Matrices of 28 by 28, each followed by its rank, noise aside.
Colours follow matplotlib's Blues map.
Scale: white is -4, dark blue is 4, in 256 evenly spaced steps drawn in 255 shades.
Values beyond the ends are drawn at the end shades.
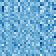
four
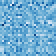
six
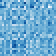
four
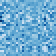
four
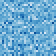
six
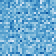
six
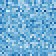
six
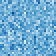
eight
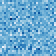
eight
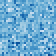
eight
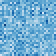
six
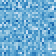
six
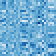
three
